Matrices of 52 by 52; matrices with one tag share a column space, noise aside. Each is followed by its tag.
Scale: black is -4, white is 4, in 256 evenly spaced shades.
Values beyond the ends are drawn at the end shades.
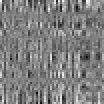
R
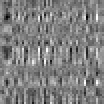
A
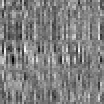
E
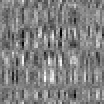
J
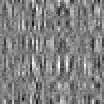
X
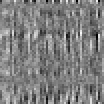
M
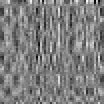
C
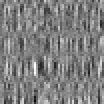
X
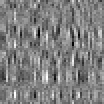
J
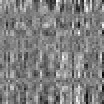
R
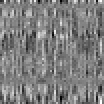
M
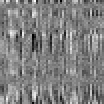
M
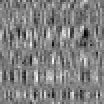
J
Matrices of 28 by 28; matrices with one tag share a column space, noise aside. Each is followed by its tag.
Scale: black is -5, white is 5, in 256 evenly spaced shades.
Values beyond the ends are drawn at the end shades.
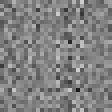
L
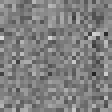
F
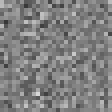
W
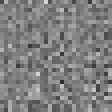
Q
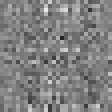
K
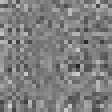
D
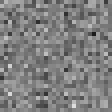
W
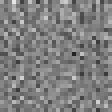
F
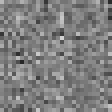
F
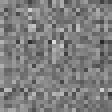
L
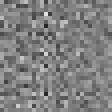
W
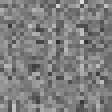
D
